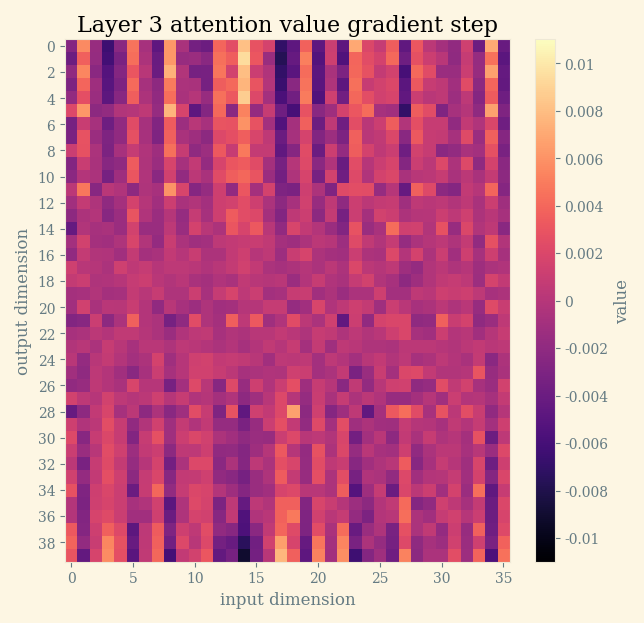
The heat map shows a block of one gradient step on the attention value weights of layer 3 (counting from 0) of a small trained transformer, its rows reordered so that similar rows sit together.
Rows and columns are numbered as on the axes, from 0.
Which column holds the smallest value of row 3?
17
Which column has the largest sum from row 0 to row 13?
14
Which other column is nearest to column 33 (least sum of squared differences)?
11
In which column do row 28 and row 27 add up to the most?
18
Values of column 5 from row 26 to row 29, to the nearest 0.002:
0.002 0 0 -0.002
